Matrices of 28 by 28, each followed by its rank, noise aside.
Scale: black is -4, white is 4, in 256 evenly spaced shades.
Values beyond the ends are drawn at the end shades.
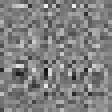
four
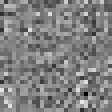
six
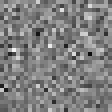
eight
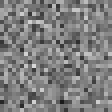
eight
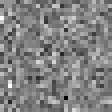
seven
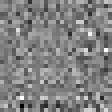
four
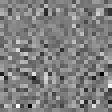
five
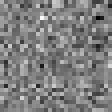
six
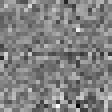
seven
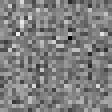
eight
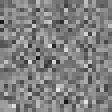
six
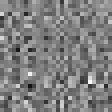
five
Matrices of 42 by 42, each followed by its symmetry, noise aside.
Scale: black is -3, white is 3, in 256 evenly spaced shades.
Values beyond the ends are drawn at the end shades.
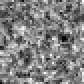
no symmetry.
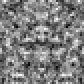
mirrored left to right.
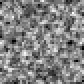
same after a half turn.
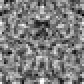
mirrored left to right.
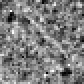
symmetric across the other diagonal.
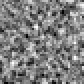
antisymmetric.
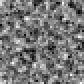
symmetric across the other diagonal.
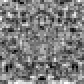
mirrored left to right.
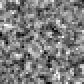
symmetric across the other diagonal.
